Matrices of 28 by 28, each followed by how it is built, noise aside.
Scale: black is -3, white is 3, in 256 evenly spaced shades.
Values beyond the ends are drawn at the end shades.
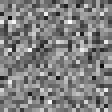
repeating columns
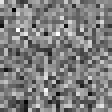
repeating columns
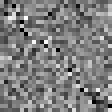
banded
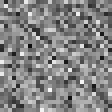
Toeplitz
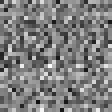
repeating columns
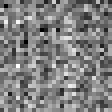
blocks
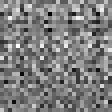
repeating columns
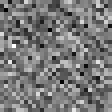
Toeplitz
